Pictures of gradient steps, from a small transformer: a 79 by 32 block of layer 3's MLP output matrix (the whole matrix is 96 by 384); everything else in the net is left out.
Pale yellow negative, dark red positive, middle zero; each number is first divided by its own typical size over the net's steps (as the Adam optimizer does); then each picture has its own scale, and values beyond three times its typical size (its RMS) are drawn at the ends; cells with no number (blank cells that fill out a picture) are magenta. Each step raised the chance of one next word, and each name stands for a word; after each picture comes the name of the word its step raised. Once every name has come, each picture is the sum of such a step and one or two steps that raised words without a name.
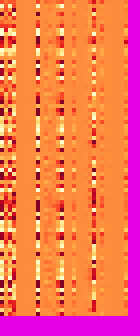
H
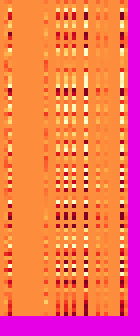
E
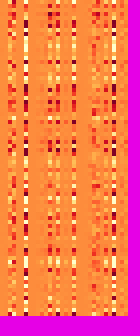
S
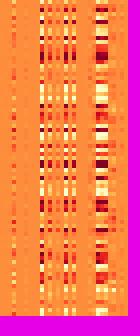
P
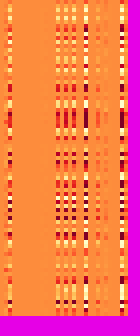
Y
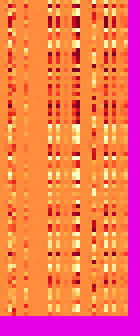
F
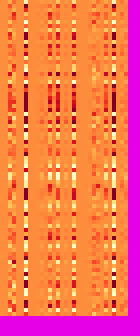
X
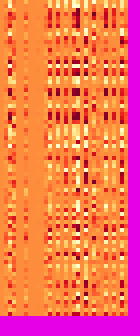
H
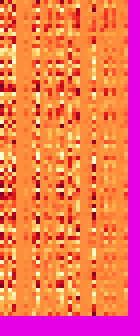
H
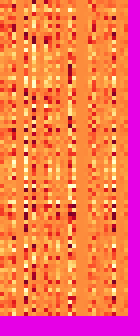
E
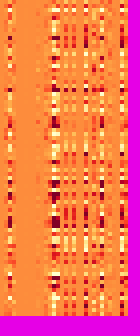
E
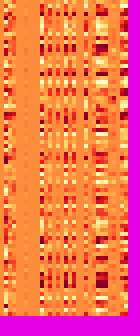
X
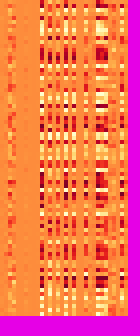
P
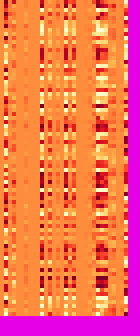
S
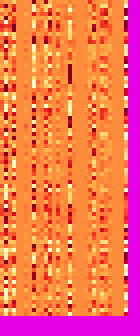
P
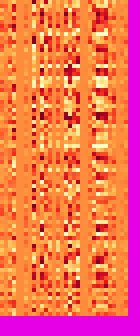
H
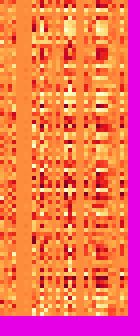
Y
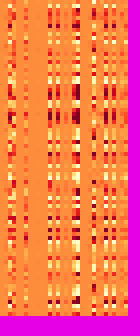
Y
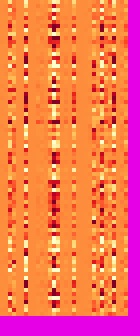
H
